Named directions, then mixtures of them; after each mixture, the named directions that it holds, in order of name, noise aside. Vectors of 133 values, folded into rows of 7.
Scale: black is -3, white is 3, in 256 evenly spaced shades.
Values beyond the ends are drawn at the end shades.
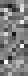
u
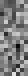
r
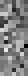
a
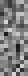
r.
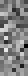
a.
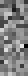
a, u.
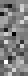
a, u.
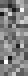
r, u.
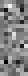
u.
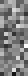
a, r.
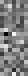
a, r, u.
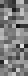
a, r, u.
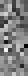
a.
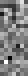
r, u.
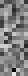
a, r.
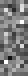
u.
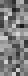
a, r, u.
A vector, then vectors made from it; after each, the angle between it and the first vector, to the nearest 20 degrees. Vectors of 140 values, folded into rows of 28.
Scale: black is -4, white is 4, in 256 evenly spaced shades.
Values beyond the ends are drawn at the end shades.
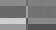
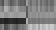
160 degrees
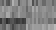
140 degrees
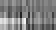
40 degrees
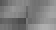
140 degrees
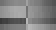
140 degrees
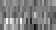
60 degrees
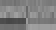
160 degrees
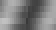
80 degrees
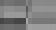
160 degrees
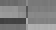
160 degrees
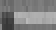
100 degrees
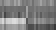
20 degrees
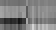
160 degrees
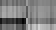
160 degrees
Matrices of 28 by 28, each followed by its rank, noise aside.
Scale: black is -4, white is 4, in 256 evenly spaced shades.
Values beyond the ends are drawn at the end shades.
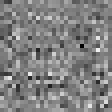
five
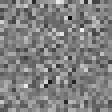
six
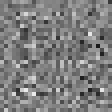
four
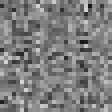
seven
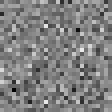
seven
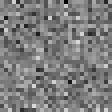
seven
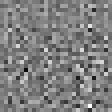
five
